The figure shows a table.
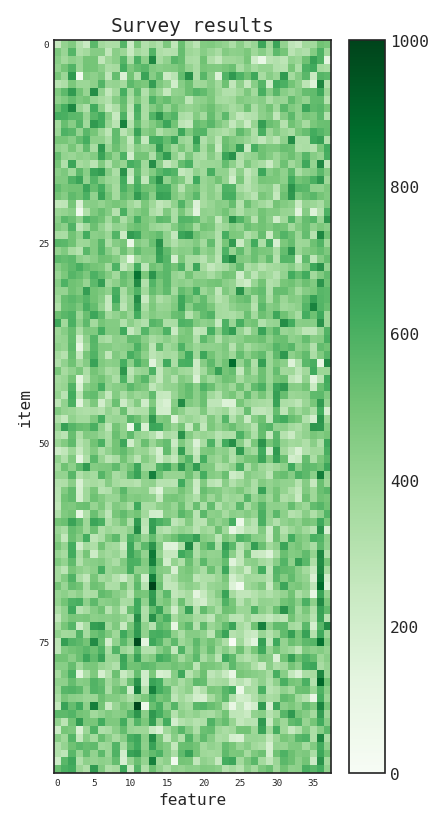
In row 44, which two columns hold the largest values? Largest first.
30, 2
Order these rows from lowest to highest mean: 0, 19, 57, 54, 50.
0, 57, 50, 54, 19
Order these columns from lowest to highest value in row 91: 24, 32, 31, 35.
24, 32, 31, 35
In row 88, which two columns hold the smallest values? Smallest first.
29, 16
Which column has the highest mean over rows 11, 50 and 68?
13
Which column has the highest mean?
36
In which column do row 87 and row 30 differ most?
15
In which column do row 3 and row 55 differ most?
35
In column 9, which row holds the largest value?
10
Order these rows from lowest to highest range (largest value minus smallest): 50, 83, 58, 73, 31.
58, 31, 50, 73, 83
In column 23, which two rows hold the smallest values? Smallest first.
45, 79
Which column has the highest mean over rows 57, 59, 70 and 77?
11
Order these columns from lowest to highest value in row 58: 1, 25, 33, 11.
33, 1, 25, 11
